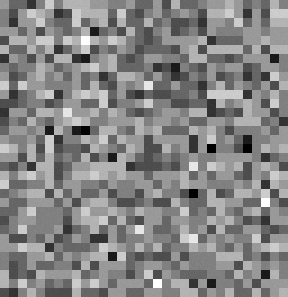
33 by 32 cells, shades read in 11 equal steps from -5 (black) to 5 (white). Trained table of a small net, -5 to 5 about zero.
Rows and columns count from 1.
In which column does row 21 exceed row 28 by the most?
6
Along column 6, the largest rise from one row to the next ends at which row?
16
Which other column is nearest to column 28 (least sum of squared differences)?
7
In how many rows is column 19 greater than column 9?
7
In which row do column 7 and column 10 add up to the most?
5
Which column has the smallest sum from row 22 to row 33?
2
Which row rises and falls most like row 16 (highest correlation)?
20
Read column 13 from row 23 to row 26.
0 2 -1 1
